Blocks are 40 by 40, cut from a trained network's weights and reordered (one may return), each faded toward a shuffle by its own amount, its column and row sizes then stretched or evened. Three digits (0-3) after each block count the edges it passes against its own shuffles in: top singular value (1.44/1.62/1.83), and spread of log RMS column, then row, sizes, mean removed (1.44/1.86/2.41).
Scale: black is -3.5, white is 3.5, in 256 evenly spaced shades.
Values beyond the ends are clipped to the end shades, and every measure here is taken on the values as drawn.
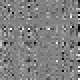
3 3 2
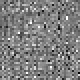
3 1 0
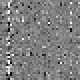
2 2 0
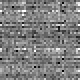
3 2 2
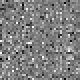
0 2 0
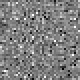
2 0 0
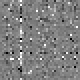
2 2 0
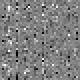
0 3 0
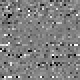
0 1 3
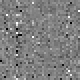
1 1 0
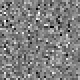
0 2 0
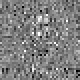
1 2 1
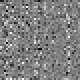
0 3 0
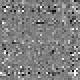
0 2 2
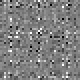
1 3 2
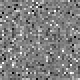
0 0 0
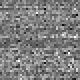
1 1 1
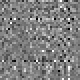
3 1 2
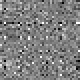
3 1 2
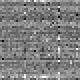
3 2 1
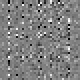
2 3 1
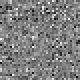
2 1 1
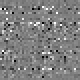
1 1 3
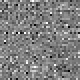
2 0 1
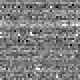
2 0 2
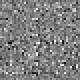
1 0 2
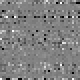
1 1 3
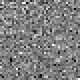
0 0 1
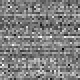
2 0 1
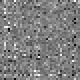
1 2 1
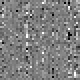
0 3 0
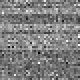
3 2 0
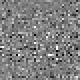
1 1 2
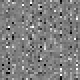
0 3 0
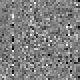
1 2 0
